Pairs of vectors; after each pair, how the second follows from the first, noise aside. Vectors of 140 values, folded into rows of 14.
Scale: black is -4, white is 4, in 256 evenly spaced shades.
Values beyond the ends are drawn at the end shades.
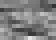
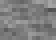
wrapped around, negated, shrunk.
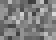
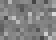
partly zeroed.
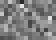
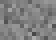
reversed, negated, shrunk.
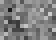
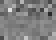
negated, partly zeroed.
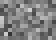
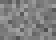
wrapped around, negated, shrunk.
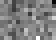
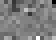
partly zeroed.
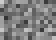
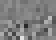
wrapped around, partly zeroed.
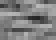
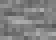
reversed, negated, shrunk.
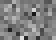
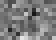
sign-scrambled.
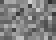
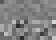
wrapped around, partly zeroed.
